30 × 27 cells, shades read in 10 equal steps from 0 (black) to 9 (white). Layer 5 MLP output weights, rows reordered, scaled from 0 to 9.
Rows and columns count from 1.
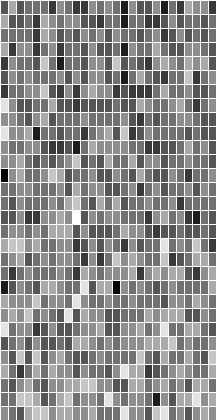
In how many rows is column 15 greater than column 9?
9
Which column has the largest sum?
3
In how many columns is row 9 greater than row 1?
12
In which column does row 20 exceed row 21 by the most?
15
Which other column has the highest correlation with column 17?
26
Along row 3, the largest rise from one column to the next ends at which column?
6
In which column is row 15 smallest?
23
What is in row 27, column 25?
4
